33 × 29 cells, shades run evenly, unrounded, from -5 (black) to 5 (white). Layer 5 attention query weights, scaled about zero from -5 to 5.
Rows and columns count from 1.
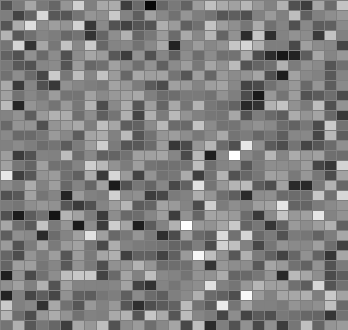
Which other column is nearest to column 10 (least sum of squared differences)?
16
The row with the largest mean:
5
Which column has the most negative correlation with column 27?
9
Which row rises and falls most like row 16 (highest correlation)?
25
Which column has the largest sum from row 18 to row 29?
19
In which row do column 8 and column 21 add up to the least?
4
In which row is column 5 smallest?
22
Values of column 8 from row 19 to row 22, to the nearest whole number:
-1 0 -2 0
